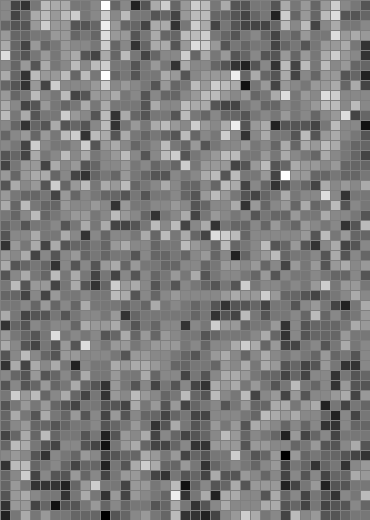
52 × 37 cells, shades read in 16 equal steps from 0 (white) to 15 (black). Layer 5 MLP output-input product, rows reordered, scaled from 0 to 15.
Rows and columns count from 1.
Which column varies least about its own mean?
26
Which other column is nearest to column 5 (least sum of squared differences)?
31
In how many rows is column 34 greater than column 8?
20
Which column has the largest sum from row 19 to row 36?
29
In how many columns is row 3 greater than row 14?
19
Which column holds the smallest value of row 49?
10
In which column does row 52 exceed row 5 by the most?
11
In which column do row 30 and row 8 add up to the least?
24
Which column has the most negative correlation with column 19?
18
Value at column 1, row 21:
5
